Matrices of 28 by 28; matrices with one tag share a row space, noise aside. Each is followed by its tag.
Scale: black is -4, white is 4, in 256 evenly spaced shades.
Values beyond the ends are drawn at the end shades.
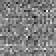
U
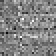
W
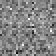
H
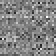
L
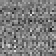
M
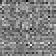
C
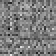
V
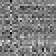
V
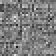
W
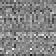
M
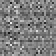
V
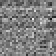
H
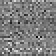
V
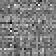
V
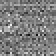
V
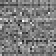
W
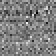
C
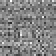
V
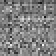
V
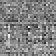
U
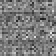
H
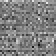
L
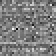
H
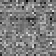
H
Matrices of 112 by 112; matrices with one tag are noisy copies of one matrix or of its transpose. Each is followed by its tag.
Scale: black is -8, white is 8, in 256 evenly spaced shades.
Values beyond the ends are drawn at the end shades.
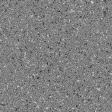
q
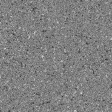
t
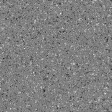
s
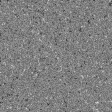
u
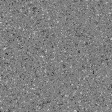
t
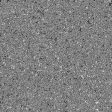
u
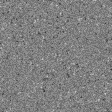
s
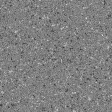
q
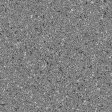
q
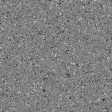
s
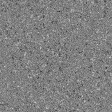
q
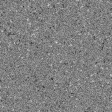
t
